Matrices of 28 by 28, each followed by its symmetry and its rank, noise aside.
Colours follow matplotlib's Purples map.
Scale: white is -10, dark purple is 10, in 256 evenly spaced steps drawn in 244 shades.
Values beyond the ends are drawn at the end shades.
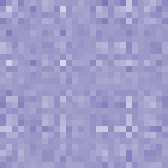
symmetric, rank two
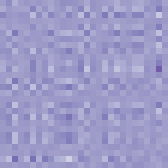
antisymmetric, rank two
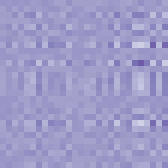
no symmetry, rank one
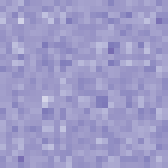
symmetric, rank three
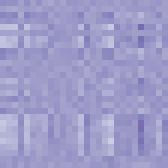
no symmetry, rank one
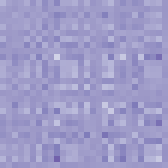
symmetric, rank two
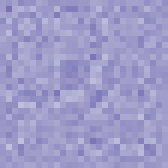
symmetric, rank three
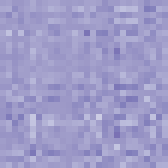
no symmetry, rank three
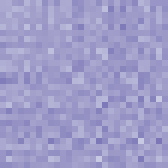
symmetric, rank three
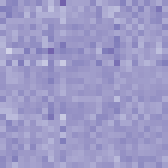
no symmetry, rank three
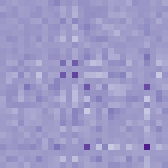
symmetric, rank two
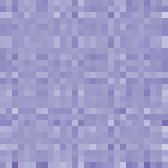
antisymmetric, rank two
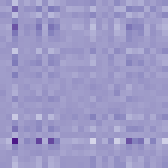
no symmetry, rank one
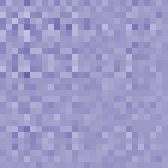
no symmetry, rank two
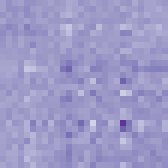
symmetric, rank two
